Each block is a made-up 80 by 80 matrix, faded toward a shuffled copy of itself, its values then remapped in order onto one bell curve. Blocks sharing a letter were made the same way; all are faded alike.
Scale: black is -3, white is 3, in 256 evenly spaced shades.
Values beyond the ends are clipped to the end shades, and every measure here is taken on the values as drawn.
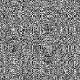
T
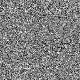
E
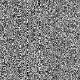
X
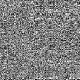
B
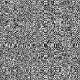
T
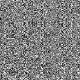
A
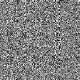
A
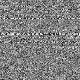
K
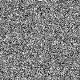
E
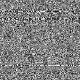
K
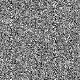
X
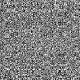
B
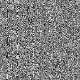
X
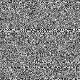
K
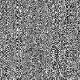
A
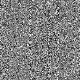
X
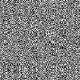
T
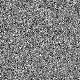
E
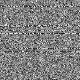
K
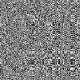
T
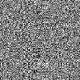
B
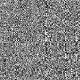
A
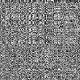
T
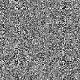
A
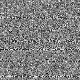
K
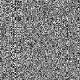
A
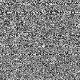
K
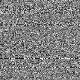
K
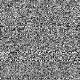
K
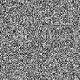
B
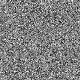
E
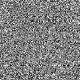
K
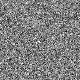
E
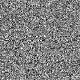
E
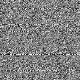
K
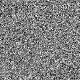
E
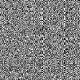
T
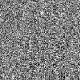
B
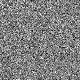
E
